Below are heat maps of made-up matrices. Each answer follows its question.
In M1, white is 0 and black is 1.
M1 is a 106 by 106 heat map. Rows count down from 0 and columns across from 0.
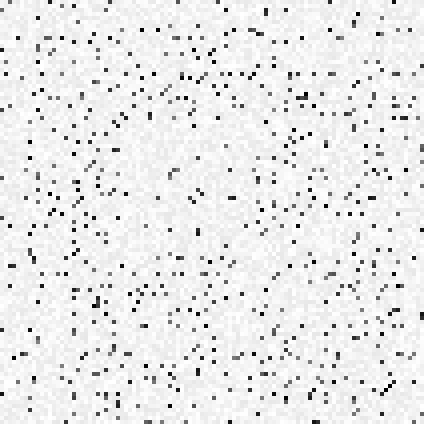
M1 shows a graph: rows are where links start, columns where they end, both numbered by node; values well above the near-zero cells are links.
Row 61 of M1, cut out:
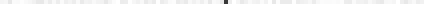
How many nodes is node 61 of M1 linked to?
1
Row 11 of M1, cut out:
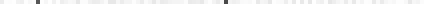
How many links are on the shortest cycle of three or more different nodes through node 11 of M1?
6
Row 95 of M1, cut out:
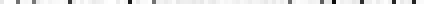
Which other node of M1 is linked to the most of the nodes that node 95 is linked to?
node 18
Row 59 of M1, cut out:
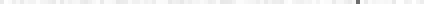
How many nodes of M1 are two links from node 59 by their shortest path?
10
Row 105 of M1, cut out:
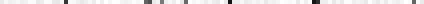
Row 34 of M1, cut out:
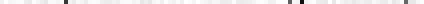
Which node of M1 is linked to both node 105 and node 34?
node 16
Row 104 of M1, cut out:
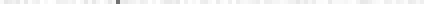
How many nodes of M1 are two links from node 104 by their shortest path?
9
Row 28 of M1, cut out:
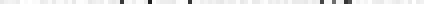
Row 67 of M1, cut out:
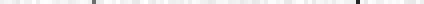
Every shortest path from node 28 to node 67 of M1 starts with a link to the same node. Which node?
node 80
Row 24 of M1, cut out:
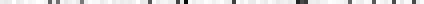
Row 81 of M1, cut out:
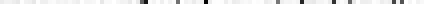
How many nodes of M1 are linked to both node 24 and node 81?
4
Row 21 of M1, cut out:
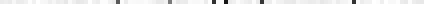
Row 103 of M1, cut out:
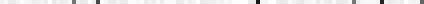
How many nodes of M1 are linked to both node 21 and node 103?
1
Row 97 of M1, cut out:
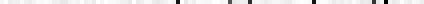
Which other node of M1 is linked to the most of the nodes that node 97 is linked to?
node 42
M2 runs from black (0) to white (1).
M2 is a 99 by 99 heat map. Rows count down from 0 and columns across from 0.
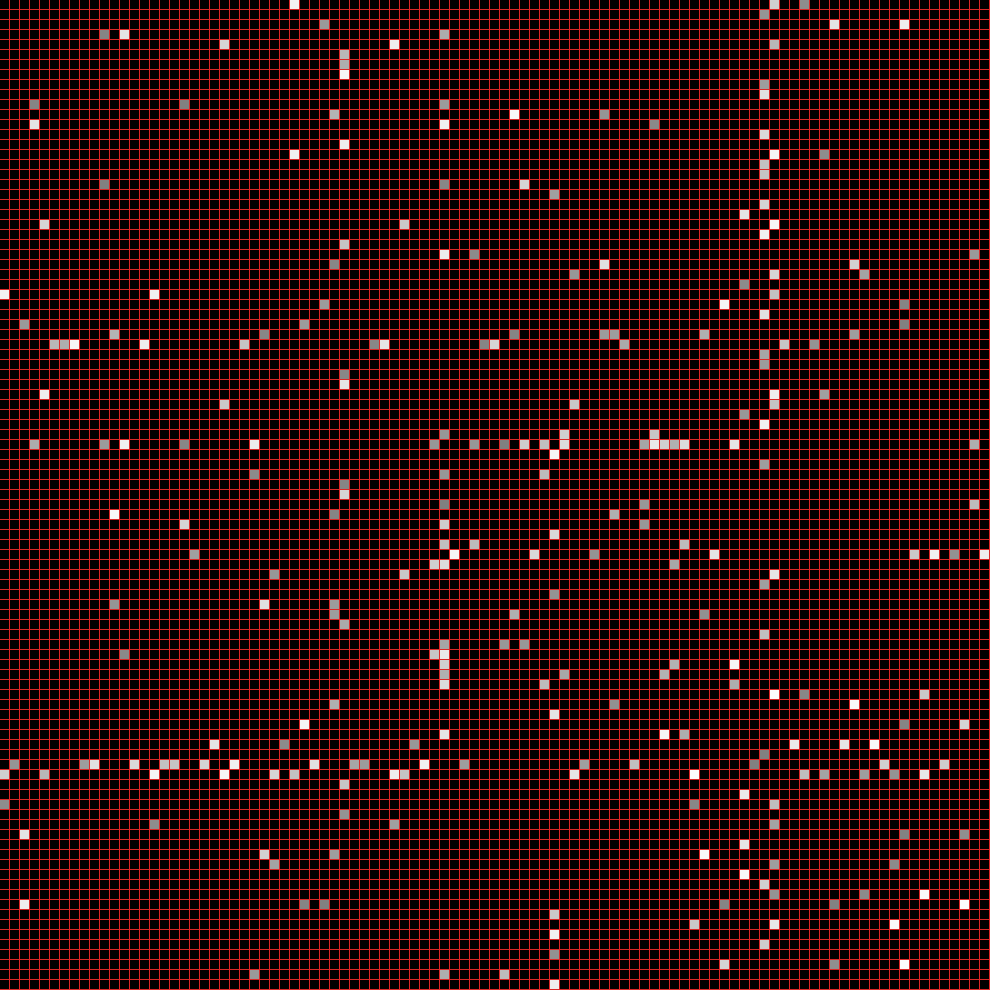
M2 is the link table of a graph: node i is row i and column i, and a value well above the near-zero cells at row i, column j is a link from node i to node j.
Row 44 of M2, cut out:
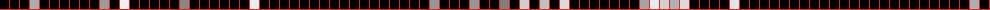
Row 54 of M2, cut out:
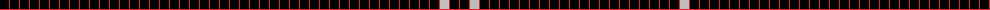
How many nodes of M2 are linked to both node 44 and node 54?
2
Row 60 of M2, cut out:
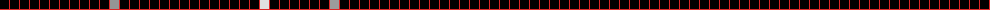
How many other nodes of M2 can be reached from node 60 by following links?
7
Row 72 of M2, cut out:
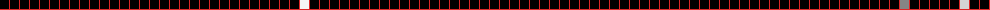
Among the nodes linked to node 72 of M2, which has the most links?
node 90
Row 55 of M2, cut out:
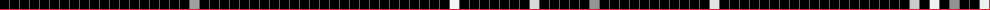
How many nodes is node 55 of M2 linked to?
9
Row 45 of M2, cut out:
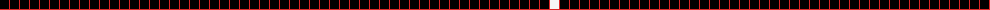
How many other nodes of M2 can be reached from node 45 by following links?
9
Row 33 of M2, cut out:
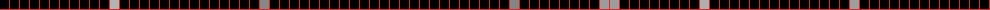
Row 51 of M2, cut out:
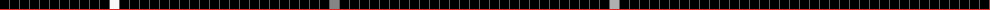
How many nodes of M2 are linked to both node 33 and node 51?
2
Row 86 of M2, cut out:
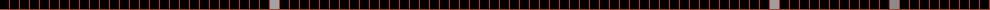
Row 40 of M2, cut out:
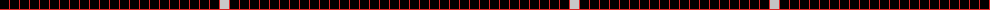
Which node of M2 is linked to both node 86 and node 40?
node 77
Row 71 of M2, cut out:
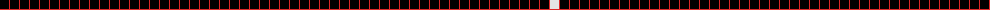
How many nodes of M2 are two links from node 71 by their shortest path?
8
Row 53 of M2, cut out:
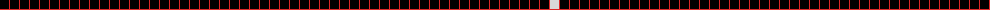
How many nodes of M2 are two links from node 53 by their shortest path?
8
